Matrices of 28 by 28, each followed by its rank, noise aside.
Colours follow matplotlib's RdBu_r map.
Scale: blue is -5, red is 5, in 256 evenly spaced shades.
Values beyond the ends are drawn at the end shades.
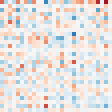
four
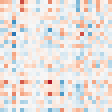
three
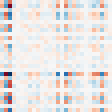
one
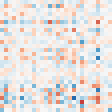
three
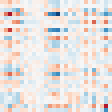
two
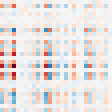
one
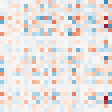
three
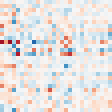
four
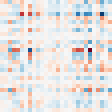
two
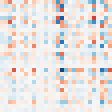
two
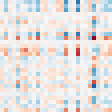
two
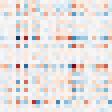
two
